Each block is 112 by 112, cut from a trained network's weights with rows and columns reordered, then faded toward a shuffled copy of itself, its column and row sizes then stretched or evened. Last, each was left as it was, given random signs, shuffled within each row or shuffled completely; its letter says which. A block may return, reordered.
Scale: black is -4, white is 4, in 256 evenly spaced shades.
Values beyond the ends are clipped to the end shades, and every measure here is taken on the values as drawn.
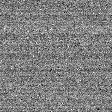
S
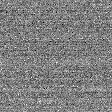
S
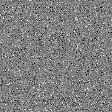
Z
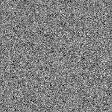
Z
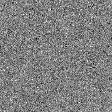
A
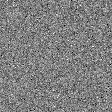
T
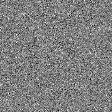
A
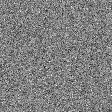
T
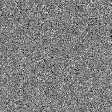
A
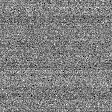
S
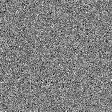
S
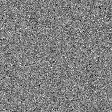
S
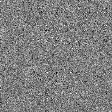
A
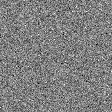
T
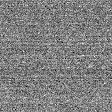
S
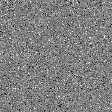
S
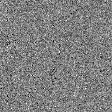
A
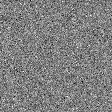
T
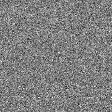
S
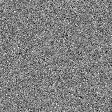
T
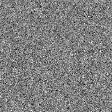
A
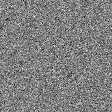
T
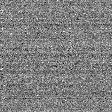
Z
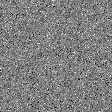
T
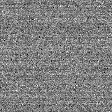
Z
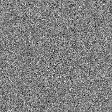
A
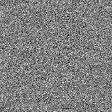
Z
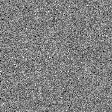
A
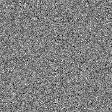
A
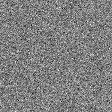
T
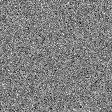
T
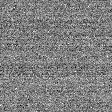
S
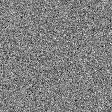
T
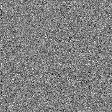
A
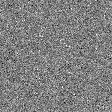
T
